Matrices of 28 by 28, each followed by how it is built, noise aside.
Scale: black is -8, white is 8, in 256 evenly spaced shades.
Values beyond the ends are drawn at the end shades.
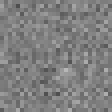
low rank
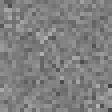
block diagonal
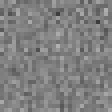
low rank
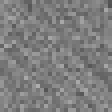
Toeplitz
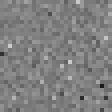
sparse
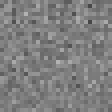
low rank
